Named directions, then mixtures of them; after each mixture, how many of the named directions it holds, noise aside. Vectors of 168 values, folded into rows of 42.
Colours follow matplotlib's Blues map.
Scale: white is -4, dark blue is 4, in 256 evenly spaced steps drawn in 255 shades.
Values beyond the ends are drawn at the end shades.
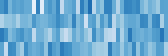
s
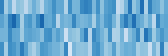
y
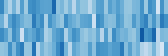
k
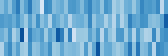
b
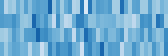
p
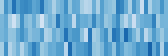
one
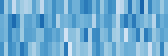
one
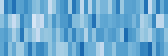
three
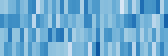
four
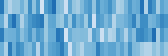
four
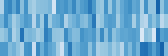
one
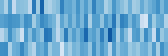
four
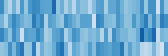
one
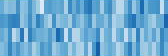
two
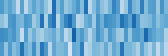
four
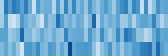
three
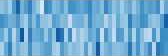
one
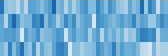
two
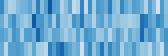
three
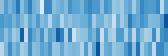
one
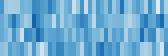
two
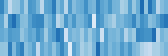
three
